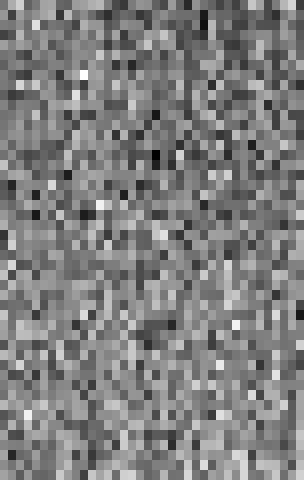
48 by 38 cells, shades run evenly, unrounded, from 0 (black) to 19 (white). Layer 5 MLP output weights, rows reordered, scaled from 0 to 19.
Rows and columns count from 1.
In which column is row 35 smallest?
19
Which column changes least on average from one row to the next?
6
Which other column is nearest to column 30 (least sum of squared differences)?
31
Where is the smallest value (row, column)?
16, 20
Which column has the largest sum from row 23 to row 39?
17
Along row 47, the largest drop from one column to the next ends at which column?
27
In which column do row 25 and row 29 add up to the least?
24
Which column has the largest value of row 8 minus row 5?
11
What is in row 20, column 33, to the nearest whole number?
13
